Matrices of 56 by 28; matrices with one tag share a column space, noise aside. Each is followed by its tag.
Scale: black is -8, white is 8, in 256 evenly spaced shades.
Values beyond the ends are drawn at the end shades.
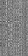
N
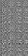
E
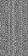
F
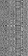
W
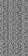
E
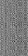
F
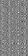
E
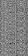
E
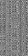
F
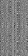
F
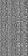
N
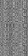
N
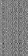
E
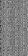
W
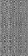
F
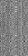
F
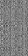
W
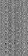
E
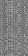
F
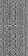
W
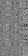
N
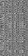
F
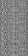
E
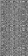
W
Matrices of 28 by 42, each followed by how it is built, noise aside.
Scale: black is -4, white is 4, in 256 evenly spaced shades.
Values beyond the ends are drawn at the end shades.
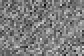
Hankel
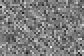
Toeplitz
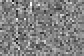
uneven columns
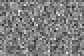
repeating columns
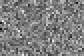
noise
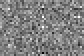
low rank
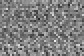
repeating columns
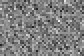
Toeplitz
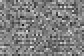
blocks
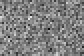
noise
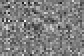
low rank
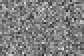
noise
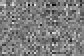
low rank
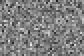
noise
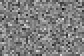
noise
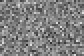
noise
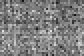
blocks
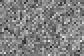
Hankel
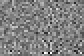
low rank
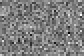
low rank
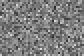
noise
